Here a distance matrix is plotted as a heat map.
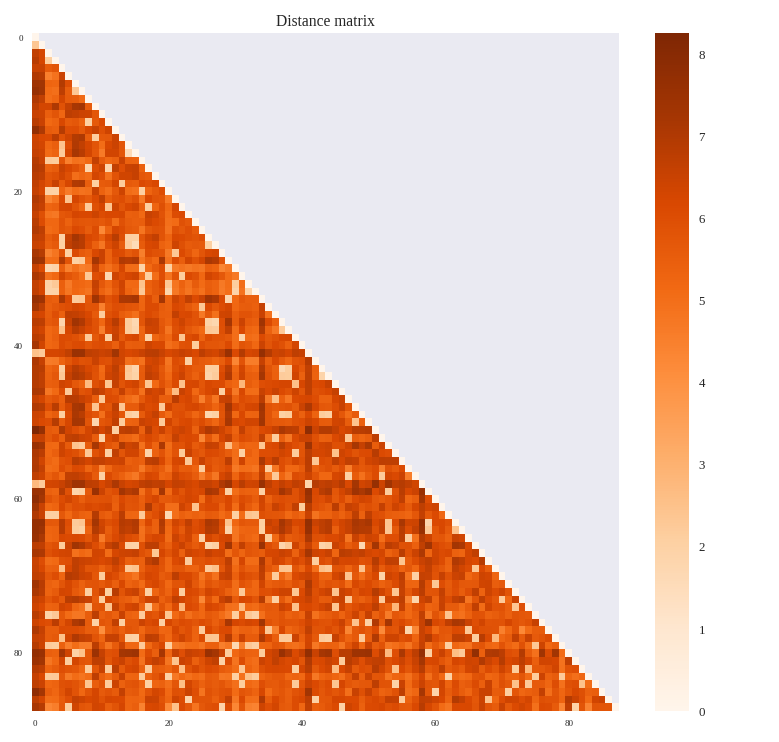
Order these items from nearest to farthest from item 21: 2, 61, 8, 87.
87, 2, 61, 8
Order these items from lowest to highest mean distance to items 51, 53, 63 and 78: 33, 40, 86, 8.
33, 40, 8, 86
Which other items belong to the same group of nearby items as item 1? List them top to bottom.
0, 41, 58
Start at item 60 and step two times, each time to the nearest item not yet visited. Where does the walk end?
71
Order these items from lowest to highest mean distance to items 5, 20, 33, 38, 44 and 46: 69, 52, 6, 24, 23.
69, 24, 23, 52, 6
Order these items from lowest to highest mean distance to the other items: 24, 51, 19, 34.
24, 19, 34, 51
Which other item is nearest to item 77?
56
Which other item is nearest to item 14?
15
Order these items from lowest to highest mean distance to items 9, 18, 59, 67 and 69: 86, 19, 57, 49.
19, 49, 57, 86
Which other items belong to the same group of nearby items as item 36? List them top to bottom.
10, 47, 52, 57, 70, 73
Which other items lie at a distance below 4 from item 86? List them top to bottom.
23, 42, 55, 68
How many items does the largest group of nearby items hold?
13
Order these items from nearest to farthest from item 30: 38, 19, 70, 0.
38, 70, 19, 0
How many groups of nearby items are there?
14
